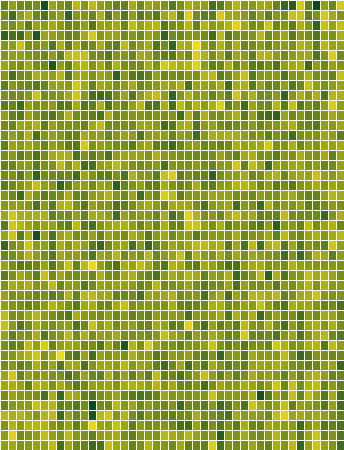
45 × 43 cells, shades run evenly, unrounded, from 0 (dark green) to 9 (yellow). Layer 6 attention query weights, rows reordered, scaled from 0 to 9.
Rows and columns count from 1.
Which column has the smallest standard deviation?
4
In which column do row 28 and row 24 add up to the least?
5
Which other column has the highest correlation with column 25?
10
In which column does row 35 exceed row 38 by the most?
19
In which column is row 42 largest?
36
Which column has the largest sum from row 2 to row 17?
30
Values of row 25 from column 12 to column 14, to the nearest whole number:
3 2 4
